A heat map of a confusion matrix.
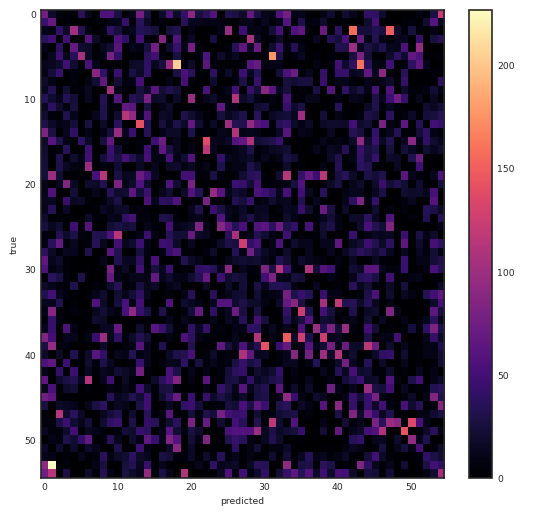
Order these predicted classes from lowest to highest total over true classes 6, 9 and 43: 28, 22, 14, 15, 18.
14, 15, 28, 22, 18
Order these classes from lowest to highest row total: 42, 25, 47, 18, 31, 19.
18, 42, 31, 47, 25, 19
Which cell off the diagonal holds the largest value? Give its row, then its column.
53, 1
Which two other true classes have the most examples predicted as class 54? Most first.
0, 46
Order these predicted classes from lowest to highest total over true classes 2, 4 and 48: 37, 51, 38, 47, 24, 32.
37, 24, 38, 32, 51, 47
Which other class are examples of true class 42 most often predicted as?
13
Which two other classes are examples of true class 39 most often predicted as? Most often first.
30, 44
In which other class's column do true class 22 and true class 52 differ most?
43
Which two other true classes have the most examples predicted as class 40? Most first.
34, 46
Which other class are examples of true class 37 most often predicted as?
41
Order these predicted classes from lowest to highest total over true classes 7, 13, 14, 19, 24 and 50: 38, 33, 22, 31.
31, 22, 38, 33
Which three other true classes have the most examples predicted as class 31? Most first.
5, 48, 9
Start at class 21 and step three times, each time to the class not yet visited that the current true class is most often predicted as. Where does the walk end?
33
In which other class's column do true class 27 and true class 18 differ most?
6
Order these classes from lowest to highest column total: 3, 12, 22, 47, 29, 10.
3, 12, 22, 47, 10, 29
